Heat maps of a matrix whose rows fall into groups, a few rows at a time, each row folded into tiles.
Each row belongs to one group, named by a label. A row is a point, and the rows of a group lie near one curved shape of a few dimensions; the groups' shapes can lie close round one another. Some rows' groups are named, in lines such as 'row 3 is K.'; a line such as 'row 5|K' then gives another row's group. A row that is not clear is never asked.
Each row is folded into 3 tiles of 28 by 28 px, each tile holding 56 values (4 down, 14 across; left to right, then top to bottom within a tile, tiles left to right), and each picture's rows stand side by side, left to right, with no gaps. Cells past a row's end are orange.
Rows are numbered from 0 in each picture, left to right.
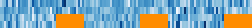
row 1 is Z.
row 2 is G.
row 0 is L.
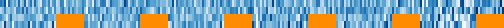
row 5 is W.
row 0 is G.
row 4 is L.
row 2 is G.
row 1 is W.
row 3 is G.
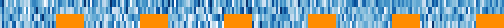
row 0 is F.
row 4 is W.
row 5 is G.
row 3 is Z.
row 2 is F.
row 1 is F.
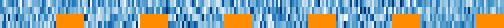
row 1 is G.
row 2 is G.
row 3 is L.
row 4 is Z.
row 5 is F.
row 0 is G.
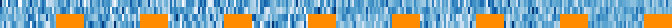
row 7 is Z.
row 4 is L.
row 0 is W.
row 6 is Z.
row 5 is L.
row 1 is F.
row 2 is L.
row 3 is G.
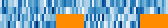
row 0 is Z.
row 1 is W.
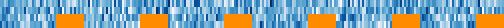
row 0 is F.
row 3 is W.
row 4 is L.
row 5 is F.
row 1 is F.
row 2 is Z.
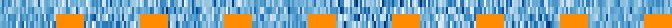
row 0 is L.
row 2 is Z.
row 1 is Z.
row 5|F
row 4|Z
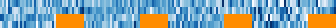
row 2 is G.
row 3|Z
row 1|L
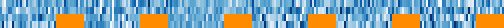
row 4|L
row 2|L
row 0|G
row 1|F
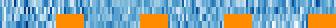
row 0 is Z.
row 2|Z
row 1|Z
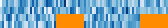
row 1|G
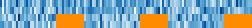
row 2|Z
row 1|L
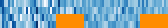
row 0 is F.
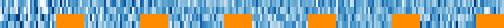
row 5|W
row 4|L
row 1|G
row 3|G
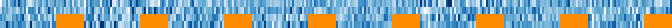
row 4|Z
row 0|F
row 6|Z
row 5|Z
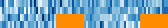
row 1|F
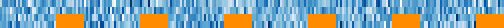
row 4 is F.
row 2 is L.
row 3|F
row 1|F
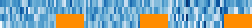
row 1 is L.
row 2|W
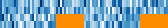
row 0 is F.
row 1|F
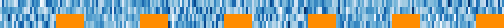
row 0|L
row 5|G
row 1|F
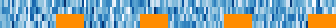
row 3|L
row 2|Z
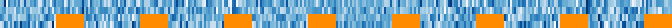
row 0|G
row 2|L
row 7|F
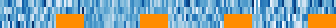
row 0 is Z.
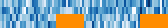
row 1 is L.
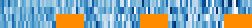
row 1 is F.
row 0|L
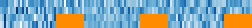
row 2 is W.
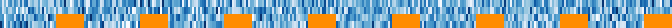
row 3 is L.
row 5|W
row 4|G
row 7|Z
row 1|L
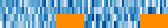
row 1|L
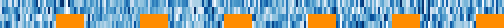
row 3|G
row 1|G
